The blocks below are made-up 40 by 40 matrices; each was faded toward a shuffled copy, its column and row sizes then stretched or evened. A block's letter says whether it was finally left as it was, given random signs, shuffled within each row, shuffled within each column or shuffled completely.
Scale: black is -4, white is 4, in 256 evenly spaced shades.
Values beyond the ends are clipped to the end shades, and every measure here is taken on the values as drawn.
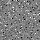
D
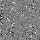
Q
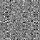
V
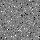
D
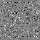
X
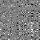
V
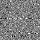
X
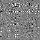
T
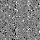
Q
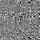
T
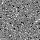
D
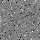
D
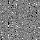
Q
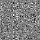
T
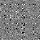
T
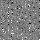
Q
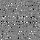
X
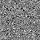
X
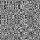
V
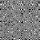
V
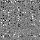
T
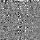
T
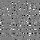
V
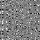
V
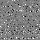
X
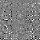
V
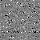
X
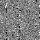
Q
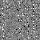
Q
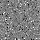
D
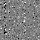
Q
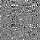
V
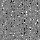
Q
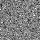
D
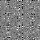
V
